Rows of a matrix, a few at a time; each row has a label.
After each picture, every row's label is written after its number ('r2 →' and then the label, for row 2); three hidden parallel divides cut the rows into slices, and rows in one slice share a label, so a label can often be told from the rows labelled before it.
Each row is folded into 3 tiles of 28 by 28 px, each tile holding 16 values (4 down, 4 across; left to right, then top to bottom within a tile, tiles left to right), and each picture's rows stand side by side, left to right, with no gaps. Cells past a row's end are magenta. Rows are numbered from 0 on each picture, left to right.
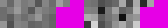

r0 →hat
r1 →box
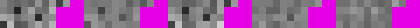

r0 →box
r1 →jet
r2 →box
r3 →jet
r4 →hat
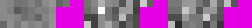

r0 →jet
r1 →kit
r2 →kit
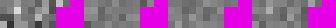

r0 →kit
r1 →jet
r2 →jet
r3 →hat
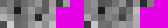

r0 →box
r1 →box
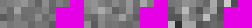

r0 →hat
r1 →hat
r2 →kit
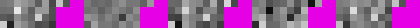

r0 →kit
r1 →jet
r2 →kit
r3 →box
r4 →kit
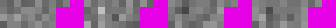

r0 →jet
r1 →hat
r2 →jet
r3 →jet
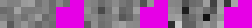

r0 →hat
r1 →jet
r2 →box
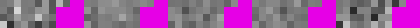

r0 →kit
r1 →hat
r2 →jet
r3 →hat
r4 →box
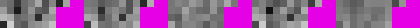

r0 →box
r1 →box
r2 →hat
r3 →box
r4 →jet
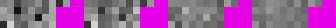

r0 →box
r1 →box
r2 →hat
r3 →hat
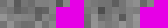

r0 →jet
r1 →jet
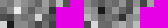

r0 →kit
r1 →box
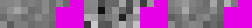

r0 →hat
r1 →box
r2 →hat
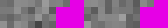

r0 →hat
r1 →hat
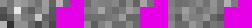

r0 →kit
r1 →hat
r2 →hat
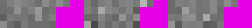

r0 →hat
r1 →hat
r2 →hat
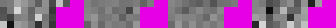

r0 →kit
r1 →jet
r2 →jet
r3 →box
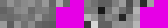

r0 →hat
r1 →box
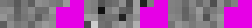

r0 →jet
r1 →box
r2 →jet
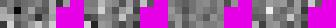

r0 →box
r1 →kit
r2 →jet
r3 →kit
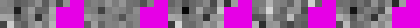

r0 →box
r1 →jet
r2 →box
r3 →kit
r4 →box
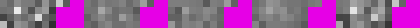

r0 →kit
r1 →hat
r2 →hat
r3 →hat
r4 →kit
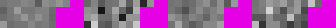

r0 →hat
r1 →box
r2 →jet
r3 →kit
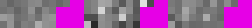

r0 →jet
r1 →kit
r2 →hat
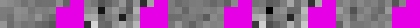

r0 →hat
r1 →box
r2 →jet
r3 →box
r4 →jet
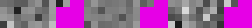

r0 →box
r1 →jet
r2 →kit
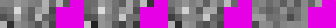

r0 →kit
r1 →kit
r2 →kit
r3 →jet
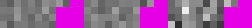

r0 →hat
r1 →jet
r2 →kit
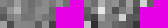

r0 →hat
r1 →kit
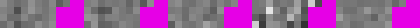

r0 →jet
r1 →jet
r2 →jet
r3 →kit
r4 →jet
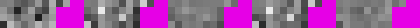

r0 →box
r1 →kit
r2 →hat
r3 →kit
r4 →jet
